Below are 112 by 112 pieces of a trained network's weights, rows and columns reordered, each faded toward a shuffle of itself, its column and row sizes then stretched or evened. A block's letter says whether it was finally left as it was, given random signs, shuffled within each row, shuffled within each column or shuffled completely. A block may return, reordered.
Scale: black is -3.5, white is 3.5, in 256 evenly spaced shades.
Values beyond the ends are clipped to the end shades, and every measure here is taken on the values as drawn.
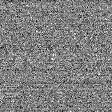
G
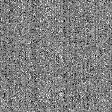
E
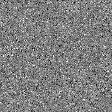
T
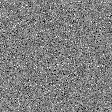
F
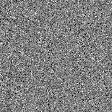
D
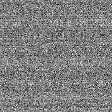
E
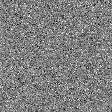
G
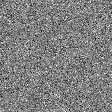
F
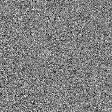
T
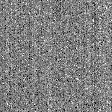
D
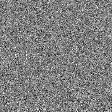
T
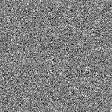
E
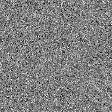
T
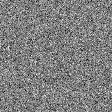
F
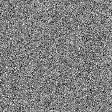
D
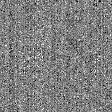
E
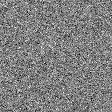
F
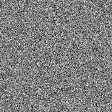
D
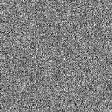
E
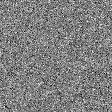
F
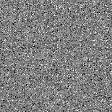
T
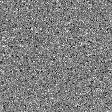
G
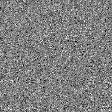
E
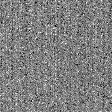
D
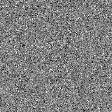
T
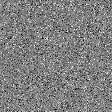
G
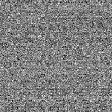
E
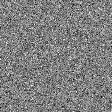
D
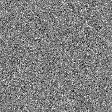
D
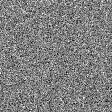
F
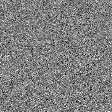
T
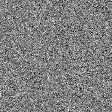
D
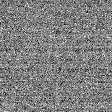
G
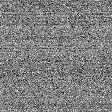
G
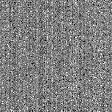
E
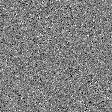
F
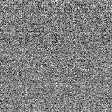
E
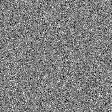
D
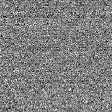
E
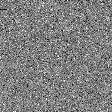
G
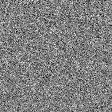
G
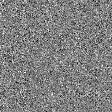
T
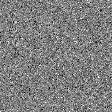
T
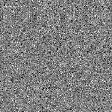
E
